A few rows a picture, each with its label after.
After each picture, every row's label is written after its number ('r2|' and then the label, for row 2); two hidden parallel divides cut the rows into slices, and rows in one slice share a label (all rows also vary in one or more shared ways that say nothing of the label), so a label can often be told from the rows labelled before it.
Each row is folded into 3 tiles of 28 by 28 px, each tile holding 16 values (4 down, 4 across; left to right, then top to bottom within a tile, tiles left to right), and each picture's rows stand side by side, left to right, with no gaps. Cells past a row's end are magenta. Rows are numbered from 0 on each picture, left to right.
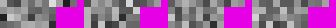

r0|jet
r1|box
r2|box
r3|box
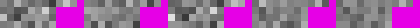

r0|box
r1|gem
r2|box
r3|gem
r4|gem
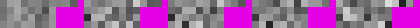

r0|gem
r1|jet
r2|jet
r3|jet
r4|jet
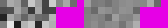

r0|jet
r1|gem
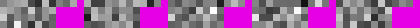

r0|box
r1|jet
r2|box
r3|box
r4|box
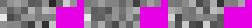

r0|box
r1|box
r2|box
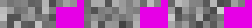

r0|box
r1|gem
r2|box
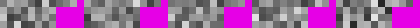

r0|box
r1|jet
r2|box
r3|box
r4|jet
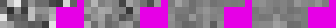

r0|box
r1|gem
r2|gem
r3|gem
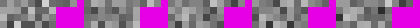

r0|box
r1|gem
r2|gem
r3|jet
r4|jet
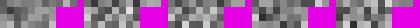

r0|gem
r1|box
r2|box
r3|box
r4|jet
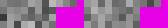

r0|jet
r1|gem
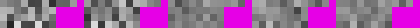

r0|box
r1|jet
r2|gem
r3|gem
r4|gem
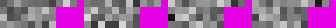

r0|box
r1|box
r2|jet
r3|jet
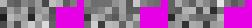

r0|jet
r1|jet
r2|jet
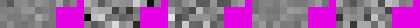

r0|gem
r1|jet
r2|box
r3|gem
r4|jet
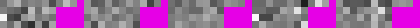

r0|box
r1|gem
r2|gem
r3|box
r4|gem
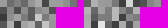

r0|jet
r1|box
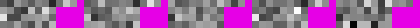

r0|box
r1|box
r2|jet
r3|box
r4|jet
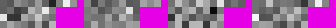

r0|box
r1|gem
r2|jet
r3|box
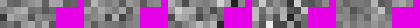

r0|jet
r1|gem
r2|jet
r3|box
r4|gem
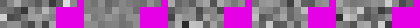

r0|box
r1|gem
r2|jet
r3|box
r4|jet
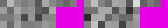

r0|gem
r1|jet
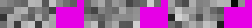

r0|jet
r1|gem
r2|jet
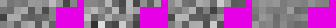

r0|jet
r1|box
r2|jet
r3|gem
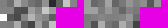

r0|box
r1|gem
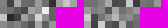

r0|box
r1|box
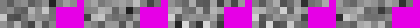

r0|box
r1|jet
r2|box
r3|box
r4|jet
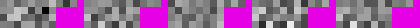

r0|jet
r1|box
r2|gem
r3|box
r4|box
